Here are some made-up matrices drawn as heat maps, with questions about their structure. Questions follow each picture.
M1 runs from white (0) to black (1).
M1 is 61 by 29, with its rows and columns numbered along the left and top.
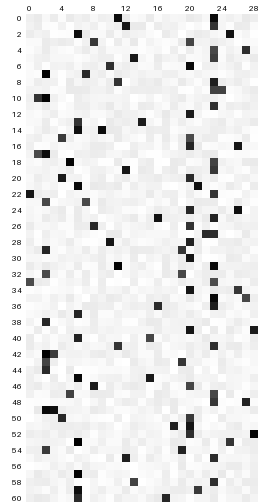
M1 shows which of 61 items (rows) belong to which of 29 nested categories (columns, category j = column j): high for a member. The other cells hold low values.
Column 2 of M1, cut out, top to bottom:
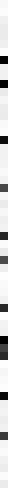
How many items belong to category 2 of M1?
12
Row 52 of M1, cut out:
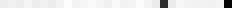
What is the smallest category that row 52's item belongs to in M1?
28
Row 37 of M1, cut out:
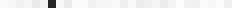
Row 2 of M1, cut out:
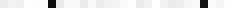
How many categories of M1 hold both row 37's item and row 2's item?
1
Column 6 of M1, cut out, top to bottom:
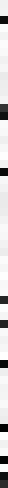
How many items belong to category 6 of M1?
11
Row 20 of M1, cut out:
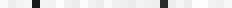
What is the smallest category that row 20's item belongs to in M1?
4
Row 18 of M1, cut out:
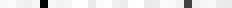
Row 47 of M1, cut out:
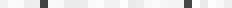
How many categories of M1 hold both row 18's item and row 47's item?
2
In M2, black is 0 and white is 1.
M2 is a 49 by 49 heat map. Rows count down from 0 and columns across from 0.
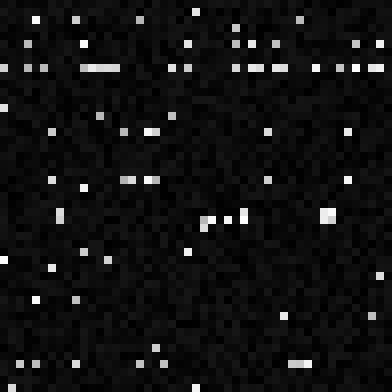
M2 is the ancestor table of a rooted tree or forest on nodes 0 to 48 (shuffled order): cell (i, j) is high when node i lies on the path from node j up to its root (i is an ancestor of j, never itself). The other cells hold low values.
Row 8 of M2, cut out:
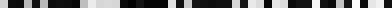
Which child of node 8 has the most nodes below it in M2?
5
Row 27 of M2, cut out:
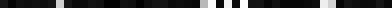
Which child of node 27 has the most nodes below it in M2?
26
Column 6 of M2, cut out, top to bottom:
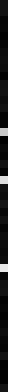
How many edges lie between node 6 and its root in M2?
3
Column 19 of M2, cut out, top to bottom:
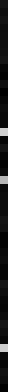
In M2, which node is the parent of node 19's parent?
16
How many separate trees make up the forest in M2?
5
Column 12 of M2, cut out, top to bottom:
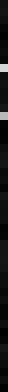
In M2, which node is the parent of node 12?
14
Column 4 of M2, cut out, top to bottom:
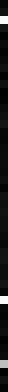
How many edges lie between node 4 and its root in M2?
3
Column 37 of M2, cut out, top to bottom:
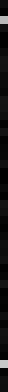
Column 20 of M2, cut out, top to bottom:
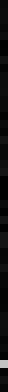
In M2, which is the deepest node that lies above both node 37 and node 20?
45
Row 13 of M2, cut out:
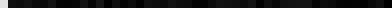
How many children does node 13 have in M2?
1
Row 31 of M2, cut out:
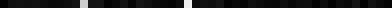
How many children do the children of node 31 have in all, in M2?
1
